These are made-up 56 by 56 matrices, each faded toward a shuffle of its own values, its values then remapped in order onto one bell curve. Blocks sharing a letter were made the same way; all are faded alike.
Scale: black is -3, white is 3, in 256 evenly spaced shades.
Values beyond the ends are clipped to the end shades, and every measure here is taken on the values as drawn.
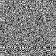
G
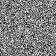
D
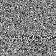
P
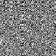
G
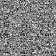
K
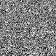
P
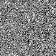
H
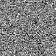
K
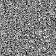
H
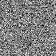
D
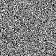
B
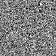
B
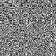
G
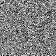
P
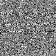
P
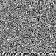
K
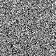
B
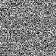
K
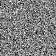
B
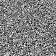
D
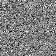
P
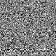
K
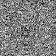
K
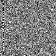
H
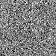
P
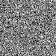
P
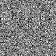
K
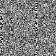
H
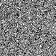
B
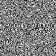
K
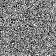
D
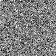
D
